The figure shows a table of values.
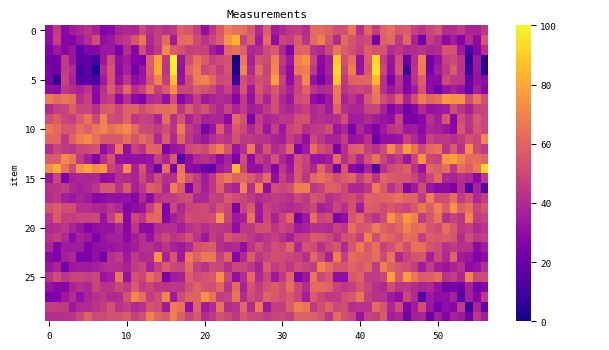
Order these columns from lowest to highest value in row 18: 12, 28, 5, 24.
24, 12, 5, 28
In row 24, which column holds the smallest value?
2
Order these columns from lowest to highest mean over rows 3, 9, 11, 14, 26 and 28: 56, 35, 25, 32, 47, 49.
47, 49, 56, 35, 25, 32
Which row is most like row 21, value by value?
17
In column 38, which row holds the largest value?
1
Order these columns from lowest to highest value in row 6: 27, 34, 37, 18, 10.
34, 18, 27, 10, 37
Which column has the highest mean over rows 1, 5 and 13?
37
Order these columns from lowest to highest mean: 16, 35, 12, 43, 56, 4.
4, 56, 12, 35, 43, 16
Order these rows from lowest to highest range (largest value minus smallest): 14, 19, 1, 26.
26, 19, 1, 14
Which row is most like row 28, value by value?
16
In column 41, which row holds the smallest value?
10
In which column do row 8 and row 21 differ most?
46
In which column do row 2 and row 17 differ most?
54
